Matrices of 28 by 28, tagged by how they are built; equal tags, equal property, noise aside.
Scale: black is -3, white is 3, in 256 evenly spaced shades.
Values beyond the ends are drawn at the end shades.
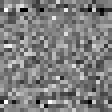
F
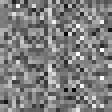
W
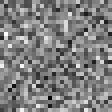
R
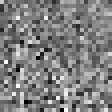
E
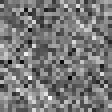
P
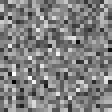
R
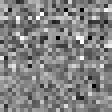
F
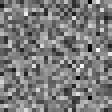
W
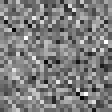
P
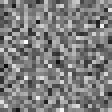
W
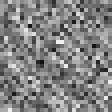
P
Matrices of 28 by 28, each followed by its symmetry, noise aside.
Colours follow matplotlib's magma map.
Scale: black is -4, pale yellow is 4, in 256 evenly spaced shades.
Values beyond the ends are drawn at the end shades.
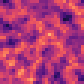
symmetric across the other diagonal.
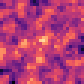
symmetric across the other diagonal.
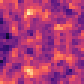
mirrored top to bottom.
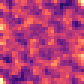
same after a half turn.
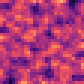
same after a half turn.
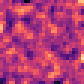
antisymmetric.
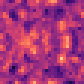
mirrored top to bottom.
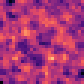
symmetric across the other diagonal.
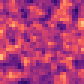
antisymmetric.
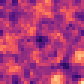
symmetric.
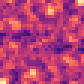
same after a half turn.
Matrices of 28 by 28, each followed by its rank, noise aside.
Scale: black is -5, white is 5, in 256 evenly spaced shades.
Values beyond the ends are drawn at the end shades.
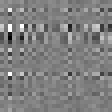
one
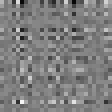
two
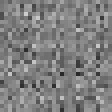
four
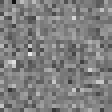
six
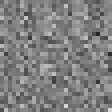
six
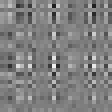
one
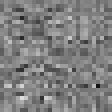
four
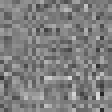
four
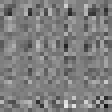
three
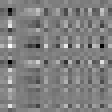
one
